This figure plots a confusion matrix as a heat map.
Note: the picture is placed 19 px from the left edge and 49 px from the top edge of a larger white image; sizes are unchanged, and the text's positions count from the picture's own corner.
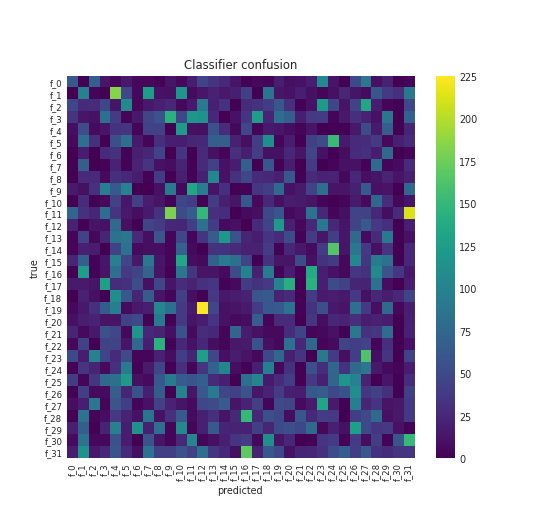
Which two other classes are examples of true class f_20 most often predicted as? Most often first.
f_8, f_17
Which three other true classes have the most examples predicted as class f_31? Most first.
f_11, f_30, f_1
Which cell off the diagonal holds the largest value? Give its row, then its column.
f_19, f_12
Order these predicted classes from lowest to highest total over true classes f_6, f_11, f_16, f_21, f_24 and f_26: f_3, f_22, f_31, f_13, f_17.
f_17, f_3, f_13, f_31, f_22
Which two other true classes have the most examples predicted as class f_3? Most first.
f_17, f_9
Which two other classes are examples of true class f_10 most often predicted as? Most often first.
f_28, f_16
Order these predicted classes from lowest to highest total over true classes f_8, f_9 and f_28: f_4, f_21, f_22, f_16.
f_21, f_22, f_4, f_16
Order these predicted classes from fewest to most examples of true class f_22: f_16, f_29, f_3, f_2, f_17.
f_2, f_16, f_29, f_3, f_17
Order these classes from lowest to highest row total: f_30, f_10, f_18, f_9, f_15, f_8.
f_10, f_8, f_18, f_30, f_9, f_15
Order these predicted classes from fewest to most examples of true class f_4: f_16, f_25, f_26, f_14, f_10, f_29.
f_25, f_26, f_14, f_16, f_29, f_10
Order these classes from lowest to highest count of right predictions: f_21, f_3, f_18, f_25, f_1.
f_21, f_18, f_3, f_1, f_25
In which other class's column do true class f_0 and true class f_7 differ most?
f_23
